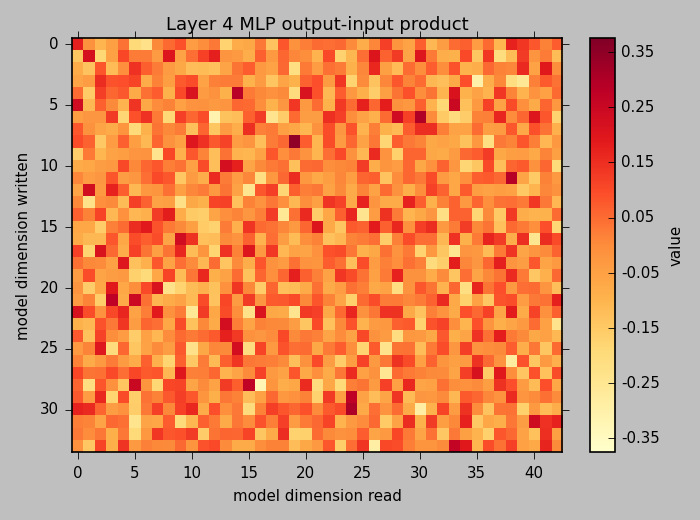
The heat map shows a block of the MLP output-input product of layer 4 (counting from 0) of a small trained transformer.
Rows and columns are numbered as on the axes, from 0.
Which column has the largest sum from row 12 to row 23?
3
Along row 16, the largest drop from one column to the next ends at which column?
40
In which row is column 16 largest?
22
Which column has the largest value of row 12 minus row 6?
17
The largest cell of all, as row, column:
8, 19
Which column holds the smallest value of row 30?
30
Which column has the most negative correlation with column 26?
2
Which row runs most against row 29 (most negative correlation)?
21
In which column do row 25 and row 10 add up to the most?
14
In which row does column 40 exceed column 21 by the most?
6
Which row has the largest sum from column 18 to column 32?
15
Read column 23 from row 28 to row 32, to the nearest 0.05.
-0.2 -0.05 0.1 -0.1 0
